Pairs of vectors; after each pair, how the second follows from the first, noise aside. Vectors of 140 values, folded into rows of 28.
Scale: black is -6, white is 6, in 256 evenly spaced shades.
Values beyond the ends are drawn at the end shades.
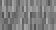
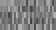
wrapped around, negated.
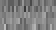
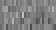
wrapped around, partly zeroed.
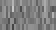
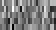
scaled up.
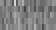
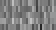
reversed, negated.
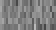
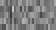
shuffled.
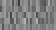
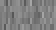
wrapped around, shrunk.
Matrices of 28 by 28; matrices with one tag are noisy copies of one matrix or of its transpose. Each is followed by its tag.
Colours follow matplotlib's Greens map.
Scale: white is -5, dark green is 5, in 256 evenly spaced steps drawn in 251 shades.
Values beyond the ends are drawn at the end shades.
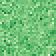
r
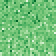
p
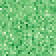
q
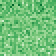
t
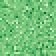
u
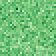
q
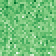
p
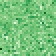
u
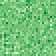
u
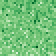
p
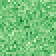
q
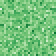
q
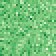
t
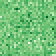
q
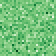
u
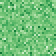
r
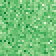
t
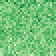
p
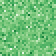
r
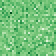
q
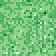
u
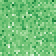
p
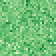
u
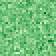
u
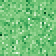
u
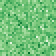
q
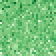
p
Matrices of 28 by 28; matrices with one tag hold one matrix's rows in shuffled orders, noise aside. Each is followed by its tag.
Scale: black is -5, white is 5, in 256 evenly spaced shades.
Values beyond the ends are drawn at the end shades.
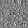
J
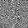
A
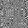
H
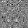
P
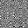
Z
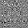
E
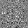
P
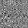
E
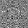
P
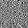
J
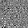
E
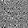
E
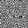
Z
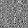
J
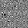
E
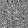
P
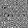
E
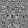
P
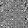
H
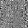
H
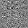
P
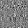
J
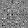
P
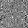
H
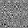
E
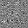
P
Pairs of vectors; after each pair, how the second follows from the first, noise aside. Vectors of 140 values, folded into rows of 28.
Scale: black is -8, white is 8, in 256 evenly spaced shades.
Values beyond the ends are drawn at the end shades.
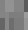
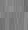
shrunk.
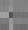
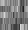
wrapped around, negated, scaled up.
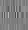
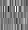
wrapped around, negated, scaled up.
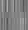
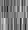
reversed, negated, scaled up.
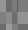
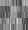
reversed, negated, scaled up.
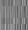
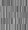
copied.
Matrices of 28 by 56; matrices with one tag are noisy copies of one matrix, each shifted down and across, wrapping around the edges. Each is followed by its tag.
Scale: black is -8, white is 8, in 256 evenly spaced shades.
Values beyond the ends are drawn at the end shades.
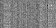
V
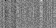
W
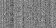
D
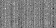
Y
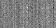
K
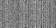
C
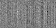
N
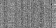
V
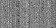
D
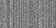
N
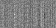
N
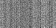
V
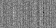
N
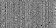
C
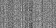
D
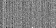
N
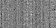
K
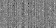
N
